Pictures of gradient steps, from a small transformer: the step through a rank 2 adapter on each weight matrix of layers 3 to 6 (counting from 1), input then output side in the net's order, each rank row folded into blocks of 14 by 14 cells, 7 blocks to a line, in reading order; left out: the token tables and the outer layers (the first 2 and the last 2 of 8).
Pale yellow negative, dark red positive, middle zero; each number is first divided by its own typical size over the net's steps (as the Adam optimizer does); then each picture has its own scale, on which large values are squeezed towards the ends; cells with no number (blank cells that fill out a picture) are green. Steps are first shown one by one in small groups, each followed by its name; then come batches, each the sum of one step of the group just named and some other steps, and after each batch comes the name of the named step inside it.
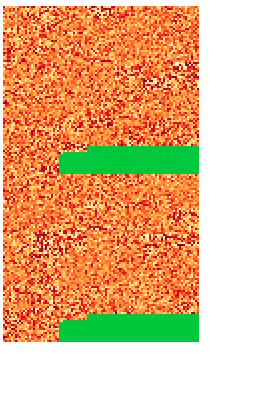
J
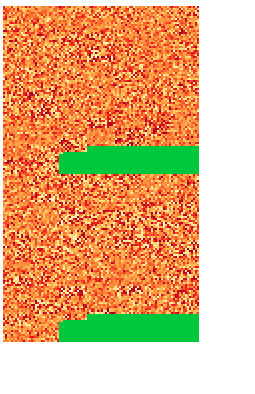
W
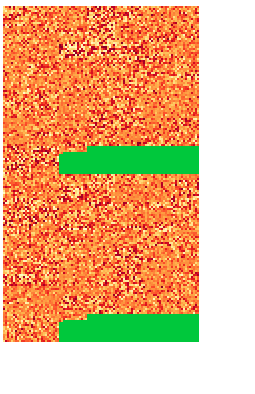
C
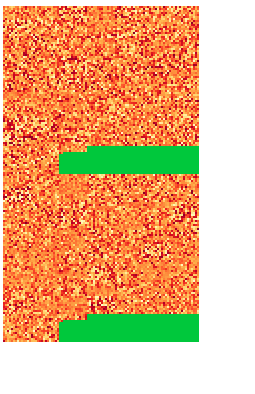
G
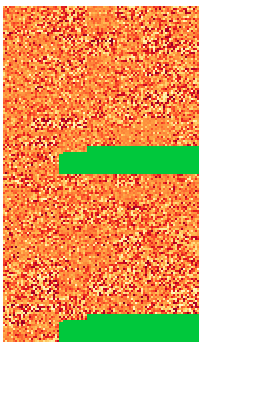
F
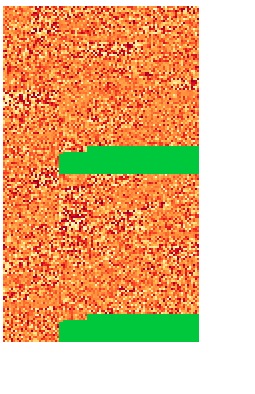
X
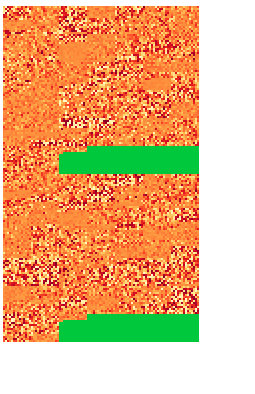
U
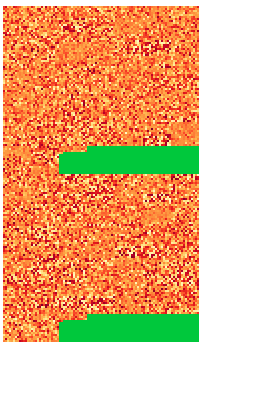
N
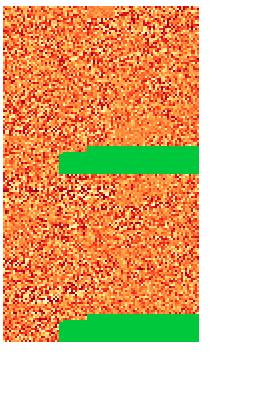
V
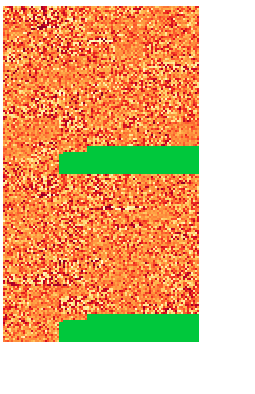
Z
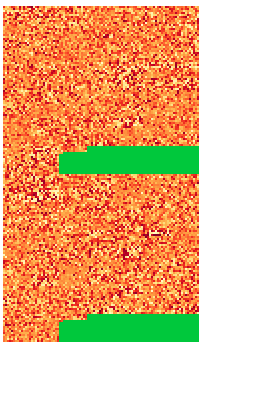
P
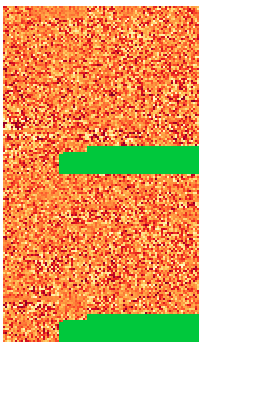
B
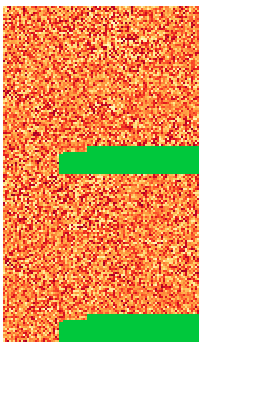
C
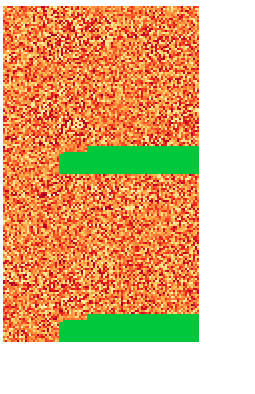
Z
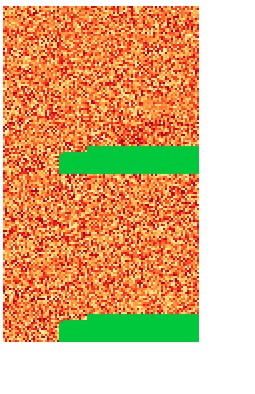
V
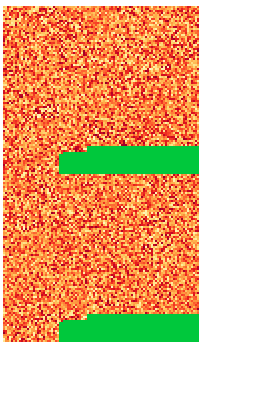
B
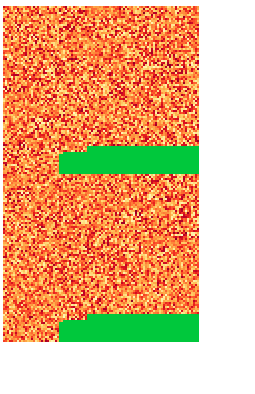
G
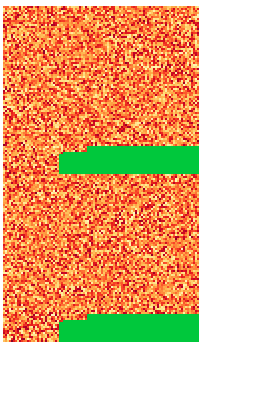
P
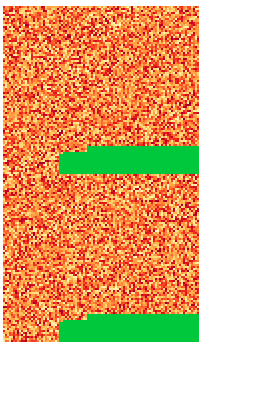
W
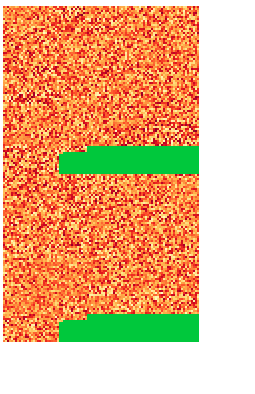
X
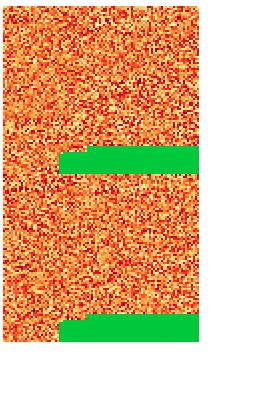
J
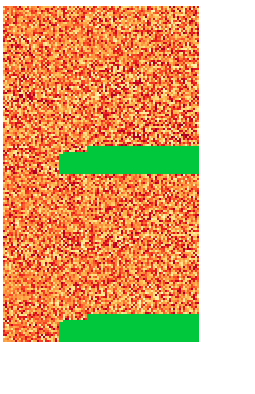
B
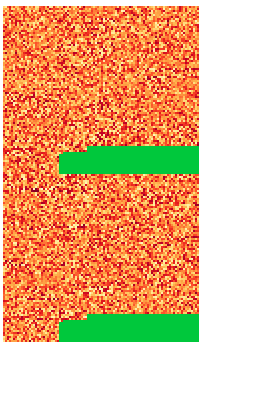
V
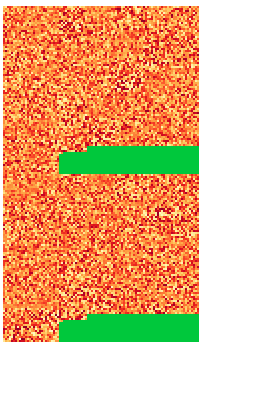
U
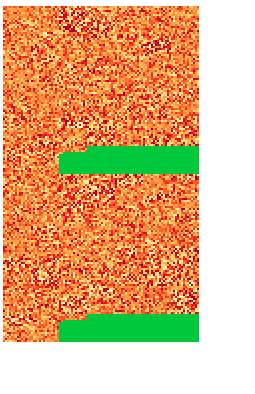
N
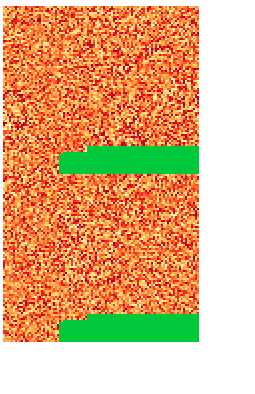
B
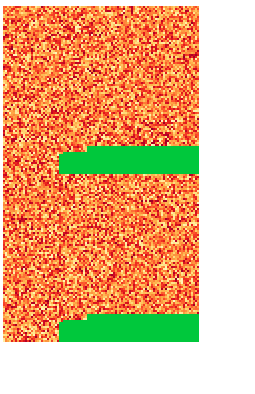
N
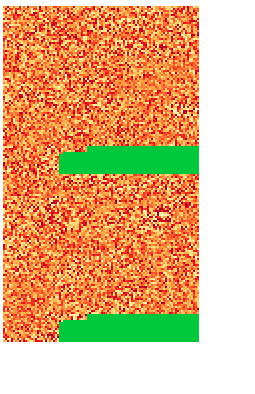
X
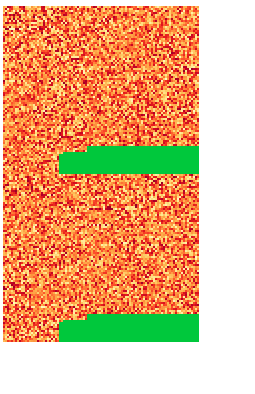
Z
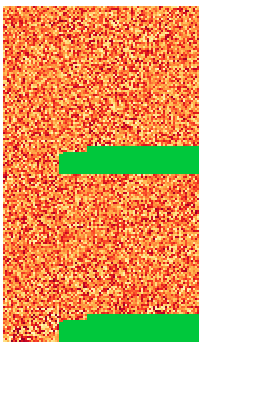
F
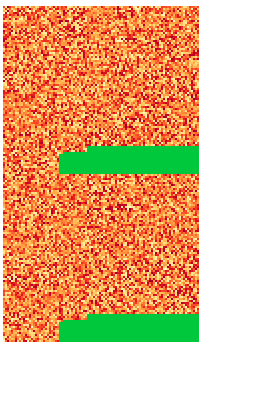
U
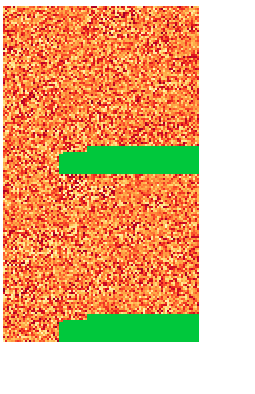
V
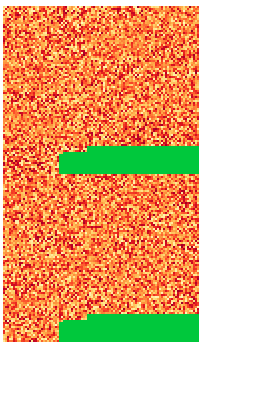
U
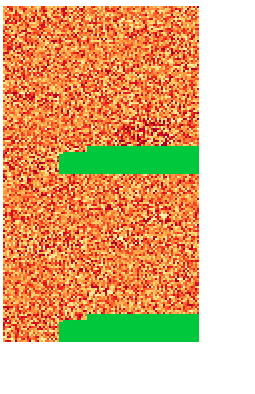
Z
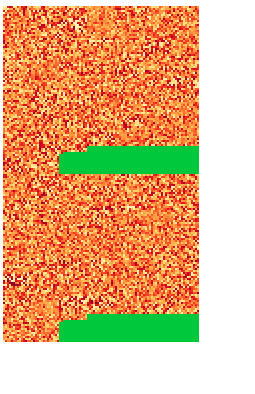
Z
